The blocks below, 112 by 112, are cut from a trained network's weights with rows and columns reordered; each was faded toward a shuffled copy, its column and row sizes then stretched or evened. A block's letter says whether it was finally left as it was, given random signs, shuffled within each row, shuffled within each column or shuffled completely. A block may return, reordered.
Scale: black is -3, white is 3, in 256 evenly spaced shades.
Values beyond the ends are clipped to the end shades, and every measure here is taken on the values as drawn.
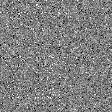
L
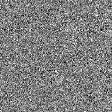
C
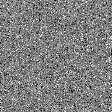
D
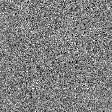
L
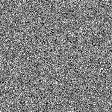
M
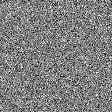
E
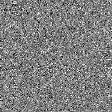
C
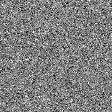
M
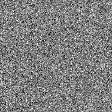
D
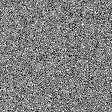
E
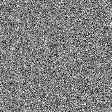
D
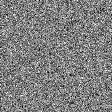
E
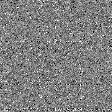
L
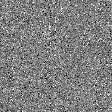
D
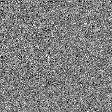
L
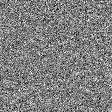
E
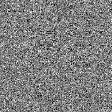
C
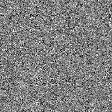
C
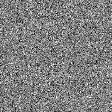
L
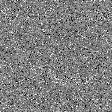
M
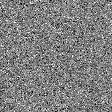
E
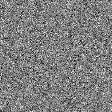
L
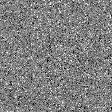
D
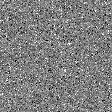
D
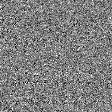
L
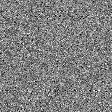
M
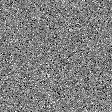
E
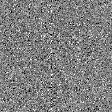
L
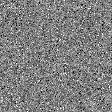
D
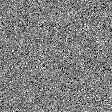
M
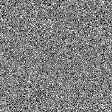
C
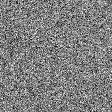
E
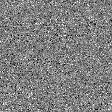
M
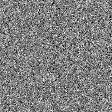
D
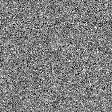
M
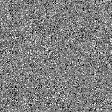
C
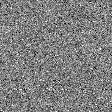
M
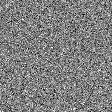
E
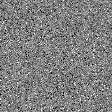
D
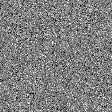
D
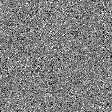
L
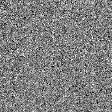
L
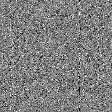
L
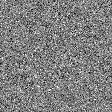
E
